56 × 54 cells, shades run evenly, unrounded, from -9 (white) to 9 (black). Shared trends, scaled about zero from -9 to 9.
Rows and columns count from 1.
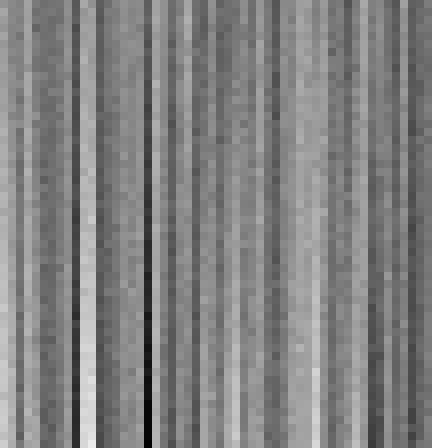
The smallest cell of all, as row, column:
56, 12
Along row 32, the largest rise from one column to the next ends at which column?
19
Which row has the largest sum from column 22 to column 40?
5
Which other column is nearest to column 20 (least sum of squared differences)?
4
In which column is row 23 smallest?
11
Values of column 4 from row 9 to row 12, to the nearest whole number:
-1 -3 -3 -3
